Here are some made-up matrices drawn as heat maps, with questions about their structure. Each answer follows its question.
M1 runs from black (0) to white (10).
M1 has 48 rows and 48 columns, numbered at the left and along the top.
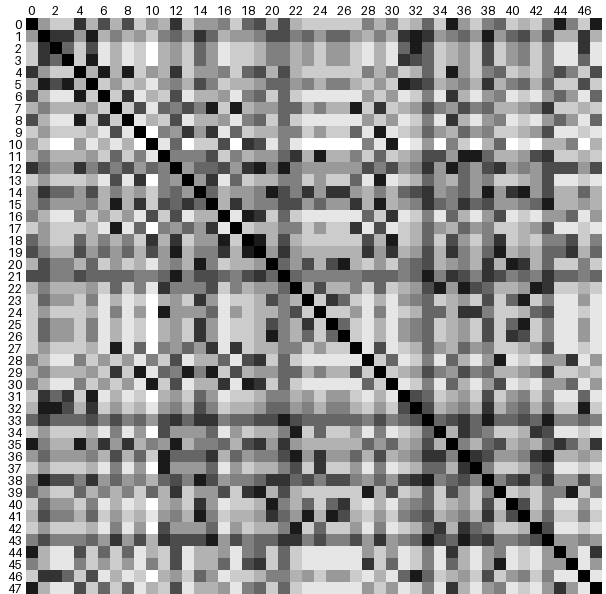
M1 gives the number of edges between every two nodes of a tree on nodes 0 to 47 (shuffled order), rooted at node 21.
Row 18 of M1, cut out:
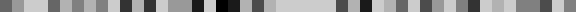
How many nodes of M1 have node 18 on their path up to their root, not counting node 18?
3
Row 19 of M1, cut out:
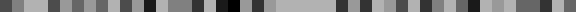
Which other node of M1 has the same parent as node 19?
35
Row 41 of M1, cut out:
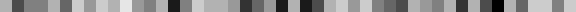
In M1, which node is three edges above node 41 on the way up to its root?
33
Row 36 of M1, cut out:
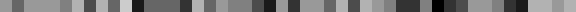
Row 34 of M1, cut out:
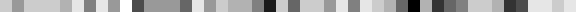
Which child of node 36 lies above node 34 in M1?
22
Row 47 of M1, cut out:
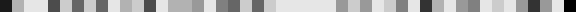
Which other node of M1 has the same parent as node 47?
44
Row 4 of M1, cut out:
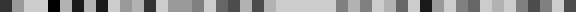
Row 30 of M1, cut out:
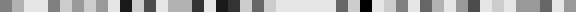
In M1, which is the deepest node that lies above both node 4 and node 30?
12
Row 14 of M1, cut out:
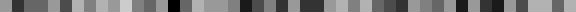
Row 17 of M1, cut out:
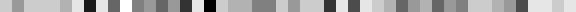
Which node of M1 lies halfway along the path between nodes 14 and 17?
43
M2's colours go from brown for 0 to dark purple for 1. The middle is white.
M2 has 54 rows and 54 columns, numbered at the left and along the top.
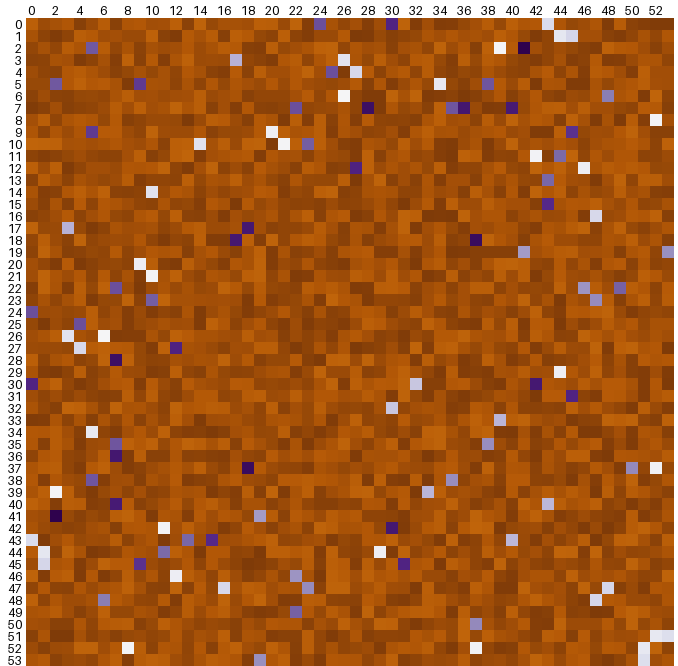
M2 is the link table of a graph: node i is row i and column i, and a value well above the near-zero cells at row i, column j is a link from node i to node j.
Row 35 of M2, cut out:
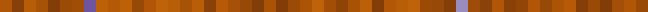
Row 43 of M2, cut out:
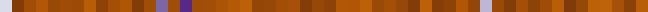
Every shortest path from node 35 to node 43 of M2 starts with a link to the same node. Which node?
node 7
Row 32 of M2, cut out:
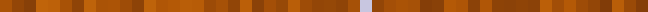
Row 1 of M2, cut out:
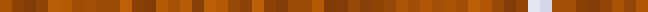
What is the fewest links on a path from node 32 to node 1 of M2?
5
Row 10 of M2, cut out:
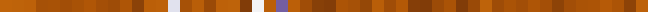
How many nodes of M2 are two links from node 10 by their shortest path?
1
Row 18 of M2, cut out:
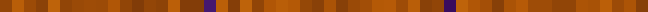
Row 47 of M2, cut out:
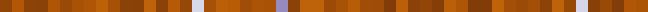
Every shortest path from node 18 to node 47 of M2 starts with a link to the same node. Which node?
node 17
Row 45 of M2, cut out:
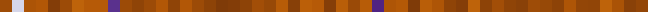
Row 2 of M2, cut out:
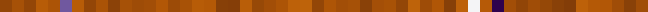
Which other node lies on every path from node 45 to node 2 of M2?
node 5
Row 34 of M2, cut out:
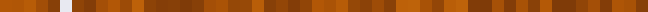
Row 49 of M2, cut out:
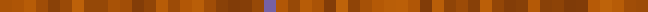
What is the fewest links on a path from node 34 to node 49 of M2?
6
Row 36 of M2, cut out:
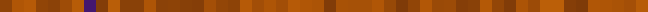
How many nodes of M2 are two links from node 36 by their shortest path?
4
